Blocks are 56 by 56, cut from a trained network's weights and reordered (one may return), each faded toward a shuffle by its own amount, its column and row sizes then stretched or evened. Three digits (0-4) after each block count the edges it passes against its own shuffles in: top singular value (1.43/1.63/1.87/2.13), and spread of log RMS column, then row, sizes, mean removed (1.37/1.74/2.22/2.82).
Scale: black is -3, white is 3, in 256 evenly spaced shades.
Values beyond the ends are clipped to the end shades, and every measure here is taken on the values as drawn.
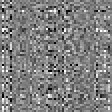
4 4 2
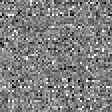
1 1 3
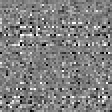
3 2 4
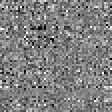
2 2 3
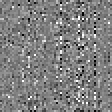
1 4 0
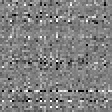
4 3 3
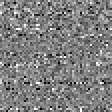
0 1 3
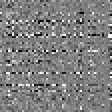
4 4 4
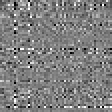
4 2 4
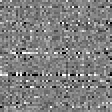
3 1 4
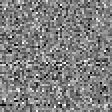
2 1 1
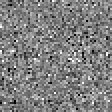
0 1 1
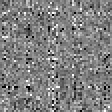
1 3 1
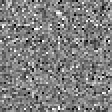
0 1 2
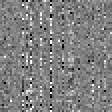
1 4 1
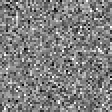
0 0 0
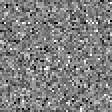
0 0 1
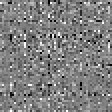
1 4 3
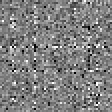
1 3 2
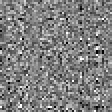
2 3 1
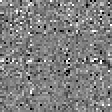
0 3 2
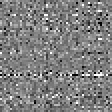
3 3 3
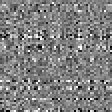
4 2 4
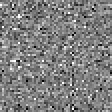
0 1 2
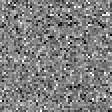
0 0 1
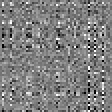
4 4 2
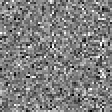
1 1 1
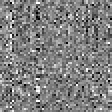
3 3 1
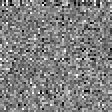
2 1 2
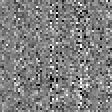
0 4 0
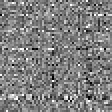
3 2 2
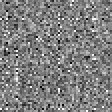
2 2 0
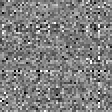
3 2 2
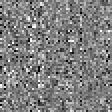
0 3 2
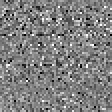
1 0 3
